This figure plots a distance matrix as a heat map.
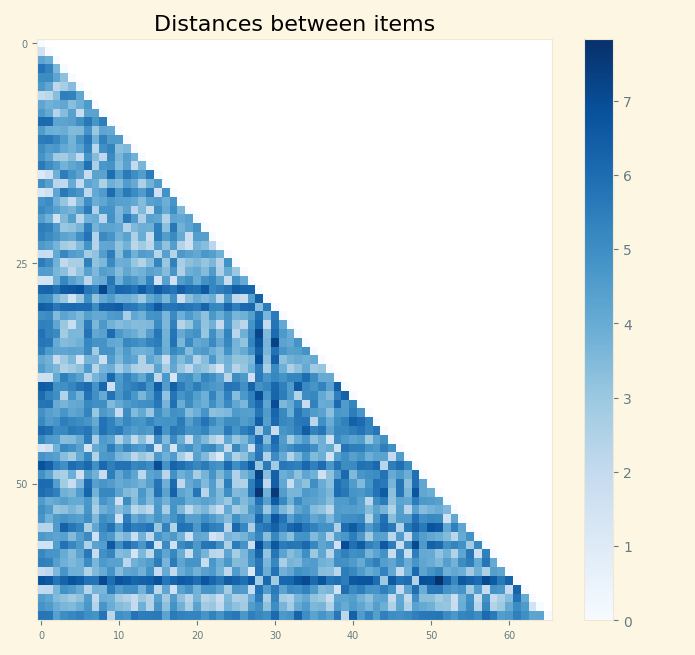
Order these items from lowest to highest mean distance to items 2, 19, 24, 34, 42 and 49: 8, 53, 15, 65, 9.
53, 8, 15, 9, 65
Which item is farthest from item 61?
51
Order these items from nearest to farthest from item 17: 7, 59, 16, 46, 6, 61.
46, 6, 7, 16, 59, 61
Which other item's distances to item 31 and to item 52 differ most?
54
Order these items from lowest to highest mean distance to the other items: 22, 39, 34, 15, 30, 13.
13, 22, 15, 34, 39, 30
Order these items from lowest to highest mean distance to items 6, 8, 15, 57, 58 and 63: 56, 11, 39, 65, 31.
56, 31, 11, 65, 39
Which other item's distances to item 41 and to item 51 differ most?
34
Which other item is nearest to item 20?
2
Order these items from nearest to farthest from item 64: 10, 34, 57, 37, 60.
37, 10, 60, 34, 57
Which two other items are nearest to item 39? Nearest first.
9, 65
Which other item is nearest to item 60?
27
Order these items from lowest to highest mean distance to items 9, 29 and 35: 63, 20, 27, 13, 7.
63, 7, 13, 20, 27
